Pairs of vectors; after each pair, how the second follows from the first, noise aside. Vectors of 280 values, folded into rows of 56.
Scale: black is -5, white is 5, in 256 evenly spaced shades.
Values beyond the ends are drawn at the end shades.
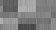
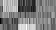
negated, scaled up.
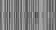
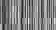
wrapped around, negated, scaled up.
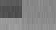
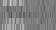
wrapped around, negated, partly zeroed.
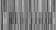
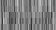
copied.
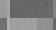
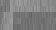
wrapped around, shrunk.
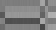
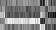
negated, scaled up.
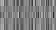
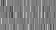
wrapped around, negated, partly zeroed.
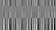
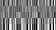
negated, scaled up.
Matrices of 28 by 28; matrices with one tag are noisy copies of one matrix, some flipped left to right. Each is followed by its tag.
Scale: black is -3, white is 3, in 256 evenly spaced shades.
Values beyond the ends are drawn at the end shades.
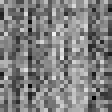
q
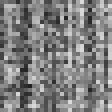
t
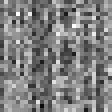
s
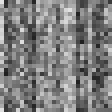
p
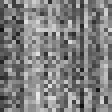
q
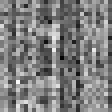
s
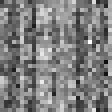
p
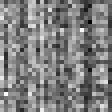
t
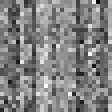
p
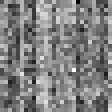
p
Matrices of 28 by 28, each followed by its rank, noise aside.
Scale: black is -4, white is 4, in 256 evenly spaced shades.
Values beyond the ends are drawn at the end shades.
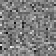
eight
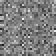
seven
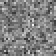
six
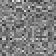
five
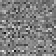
eight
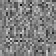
five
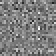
six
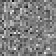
seven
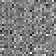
five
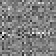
five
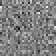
six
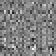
four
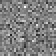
six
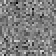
eight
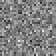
eight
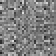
five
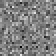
six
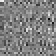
five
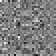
four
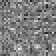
five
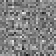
six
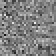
seven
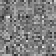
five
